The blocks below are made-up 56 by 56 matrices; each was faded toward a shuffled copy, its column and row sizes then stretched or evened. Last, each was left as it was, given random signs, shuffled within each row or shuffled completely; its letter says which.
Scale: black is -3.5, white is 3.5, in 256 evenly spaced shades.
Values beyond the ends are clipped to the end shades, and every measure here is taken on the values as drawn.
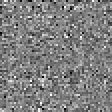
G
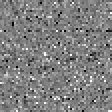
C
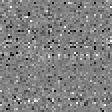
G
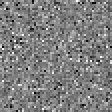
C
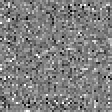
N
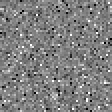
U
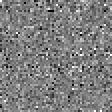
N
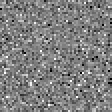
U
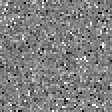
U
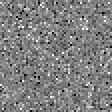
U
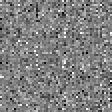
G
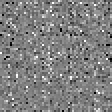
N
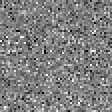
C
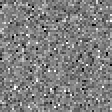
U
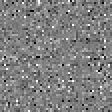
G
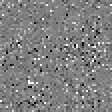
N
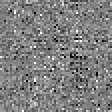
G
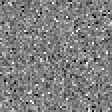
U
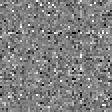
N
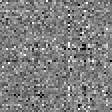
G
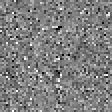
N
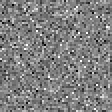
U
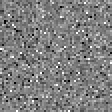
U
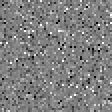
U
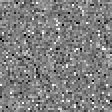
U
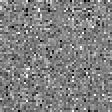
N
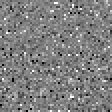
C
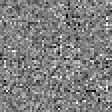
G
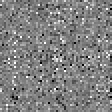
N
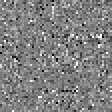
N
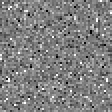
U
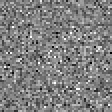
C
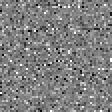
C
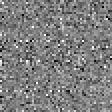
N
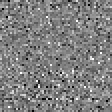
C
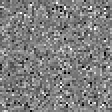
N
